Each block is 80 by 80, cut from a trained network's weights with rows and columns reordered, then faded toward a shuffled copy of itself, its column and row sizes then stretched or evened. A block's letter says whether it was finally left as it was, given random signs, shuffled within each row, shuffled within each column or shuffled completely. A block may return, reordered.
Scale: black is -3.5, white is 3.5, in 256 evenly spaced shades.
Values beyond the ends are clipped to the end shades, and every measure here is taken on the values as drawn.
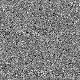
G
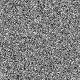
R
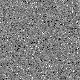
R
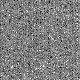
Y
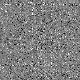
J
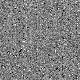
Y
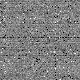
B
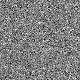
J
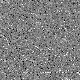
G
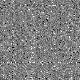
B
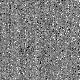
Y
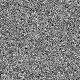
R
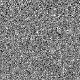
B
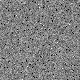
R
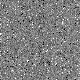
Y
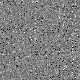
Y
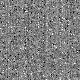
Y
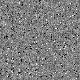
Y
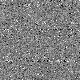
G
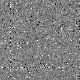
J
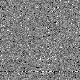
B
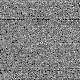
G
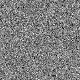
Y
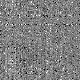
B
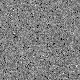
R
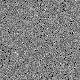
Y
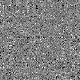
B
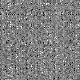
B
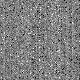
Y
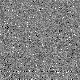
J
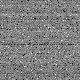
G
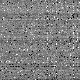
B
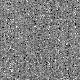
Y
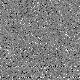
G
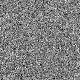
G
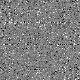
J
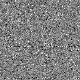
J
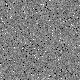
R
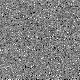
G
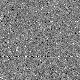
G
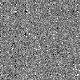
B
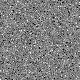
R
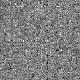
B
